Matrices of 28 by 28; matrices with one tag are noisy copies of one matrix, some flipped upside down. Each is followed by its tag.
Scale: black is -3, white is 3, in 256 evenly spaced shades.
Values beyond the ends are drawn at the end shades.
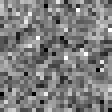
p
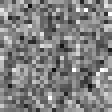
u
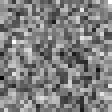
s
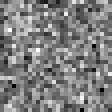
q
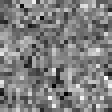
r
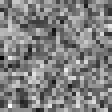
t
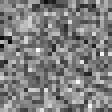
q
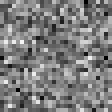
t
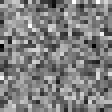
q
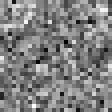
p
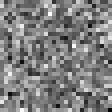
u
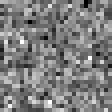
t
